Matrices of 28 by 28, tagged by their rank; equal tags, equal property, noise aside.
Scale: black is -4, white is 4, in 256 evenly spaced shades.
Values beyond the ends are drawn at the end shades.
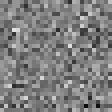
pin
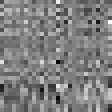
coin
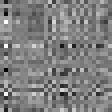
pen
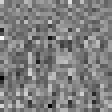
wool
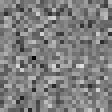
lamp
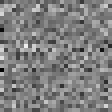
pin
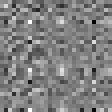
coin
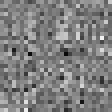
wool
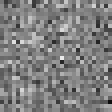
pin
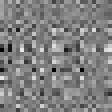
coin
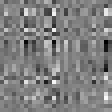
pen
